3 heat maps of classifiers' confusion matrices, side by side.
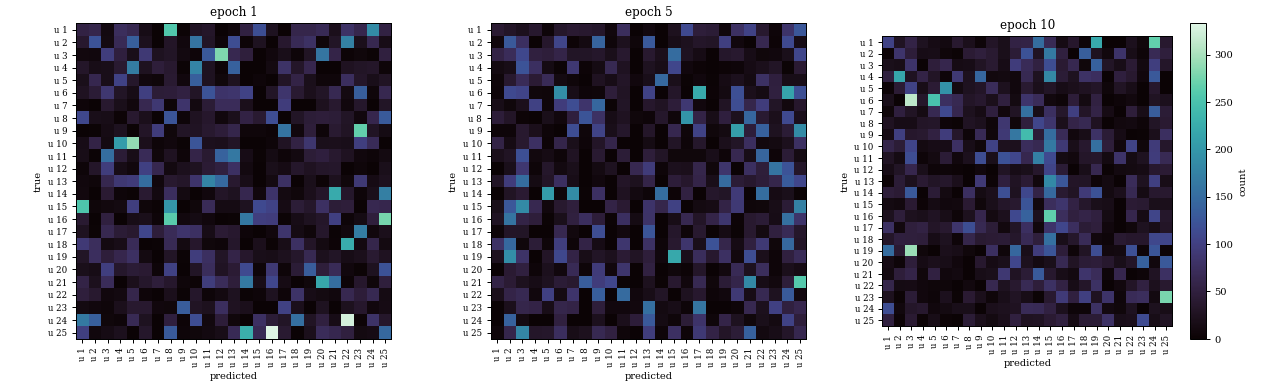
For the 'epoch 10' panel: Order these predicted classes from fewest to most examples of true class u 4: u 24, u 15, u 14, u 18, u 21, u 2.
u 14, u 21, u 18, u 24, u 15, u 2
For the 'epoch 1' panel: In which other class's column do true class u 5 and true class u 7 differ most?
u 10
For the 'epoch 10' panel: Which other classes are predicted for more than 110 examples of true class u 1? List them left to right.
u 14, u 19, u 24
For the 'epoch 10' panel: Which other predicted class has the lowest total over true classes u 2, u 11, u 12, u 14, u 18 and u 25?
u 7
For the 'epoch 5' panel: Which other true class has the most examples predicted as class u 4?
u 7
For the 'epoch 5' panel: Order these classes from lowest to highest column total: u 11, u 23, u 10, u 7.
u 10, u 23, u 11, u 7
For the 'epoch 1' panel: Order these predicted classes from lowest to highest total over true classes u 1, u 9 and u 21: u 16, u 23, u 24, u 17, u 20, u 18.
u 18, u 16, u 17, u 24, u 20, u 23
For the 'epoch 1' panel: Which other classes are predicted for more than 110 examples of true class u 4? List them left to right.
u 5, u 10, u 13
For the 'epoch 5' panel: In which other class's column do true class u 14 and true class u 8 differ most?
u 5
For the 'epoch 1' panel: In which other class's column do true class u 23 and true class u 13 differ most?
u 11
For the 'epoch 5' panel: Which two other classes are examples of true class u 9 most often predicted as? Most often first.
u 20, u 25
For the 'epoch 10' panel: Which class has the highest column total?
u 15
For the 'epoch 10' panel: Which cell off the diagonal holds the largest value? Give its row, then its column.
u 6, u 3
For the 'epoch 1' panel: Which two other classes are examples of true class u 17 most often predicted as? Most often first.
u 23, u 6
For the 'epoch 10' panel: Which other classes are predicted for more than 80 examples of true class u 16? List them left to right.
u 12, u 13, u 15, u 24
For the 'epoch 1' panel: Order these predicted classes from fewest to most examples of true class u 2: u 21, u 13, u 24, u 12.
u 12, u 21, u 24, u 13
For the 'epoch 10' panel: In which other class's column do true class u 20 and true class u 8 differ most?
u 23
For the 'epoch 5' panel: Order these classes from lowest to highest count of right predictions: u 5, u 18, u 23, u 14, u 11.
u 11, u 5, u 23, u 18, u 14
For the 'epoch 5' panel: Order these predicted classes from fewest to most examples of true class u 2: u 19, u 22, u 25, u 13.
u 25, u 22, u 19, u 13
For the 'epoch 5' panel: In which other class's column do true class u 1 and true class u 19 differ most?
u 15
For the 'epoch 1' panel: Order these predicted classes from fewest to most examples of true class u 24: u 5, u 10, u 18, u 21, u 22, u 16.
u 21, u 16, u 5, u 10, u 18, u 22
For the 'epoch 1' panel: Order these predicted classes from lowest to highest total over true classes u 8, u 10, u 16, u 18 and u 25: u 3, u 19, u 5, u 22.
u 3, u 19, u 22, u 5
